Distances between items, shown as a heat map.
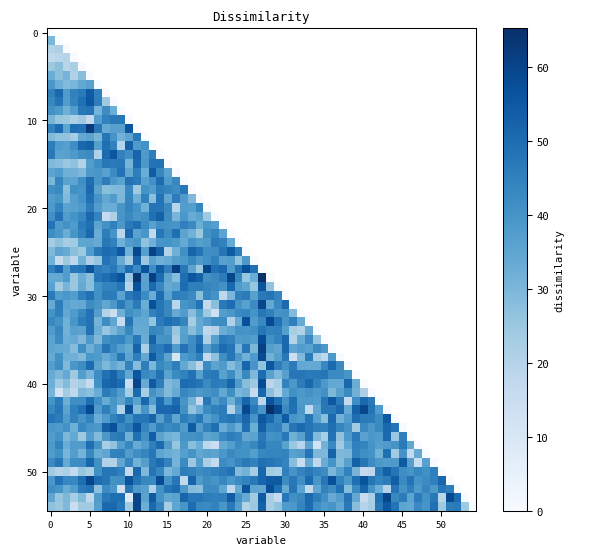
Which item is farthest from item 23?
28
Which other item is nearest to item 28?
40
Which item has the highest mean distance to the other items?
27
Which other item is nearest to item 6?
14
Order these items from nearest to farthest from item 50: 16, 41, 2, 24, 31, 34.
41, 2, 24, 16, 31, 34
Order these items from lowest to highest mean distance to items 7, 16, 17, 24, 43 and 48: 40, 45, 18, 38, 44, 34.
34, 38, 18, 44, 45, 40
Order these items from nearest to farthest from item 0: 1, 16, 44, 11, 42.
1, 16, 42, 11, 44
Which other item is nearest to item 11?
18
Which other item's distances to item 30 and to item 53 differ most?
10
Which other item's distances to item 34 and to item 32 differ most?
8
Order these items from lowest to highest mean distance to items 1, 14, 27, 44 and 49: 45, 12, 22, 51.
12, 22, 45, 51
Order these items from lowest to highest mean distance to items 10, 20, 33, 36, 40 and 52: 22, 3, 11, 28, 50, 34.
3, 50, 34, 28, 22, 11
